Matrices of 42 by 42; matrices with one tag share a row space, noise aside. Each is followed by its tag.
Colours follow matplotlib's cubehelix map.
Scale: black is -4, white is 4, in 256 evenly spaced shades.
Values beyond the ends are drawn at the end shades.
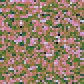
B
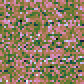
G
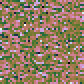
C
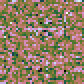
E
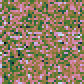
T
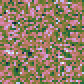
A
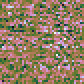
B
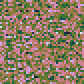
G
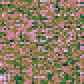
B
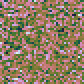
T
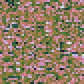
A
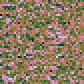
G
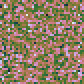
T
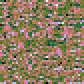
E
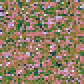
G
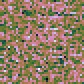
E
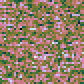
B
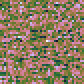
B
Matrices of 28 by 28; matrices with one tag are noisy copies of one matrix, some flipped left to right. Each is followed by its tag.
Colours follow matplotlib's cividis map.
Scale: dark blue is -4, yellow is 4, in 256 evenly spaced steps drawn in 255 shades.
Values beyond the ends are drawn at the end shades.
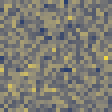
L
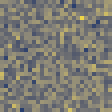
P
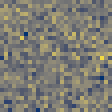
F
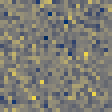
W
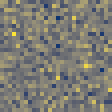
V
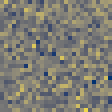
W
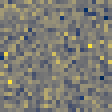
F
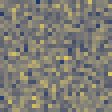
W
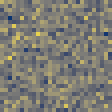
F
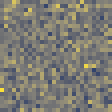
V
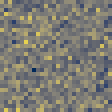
P
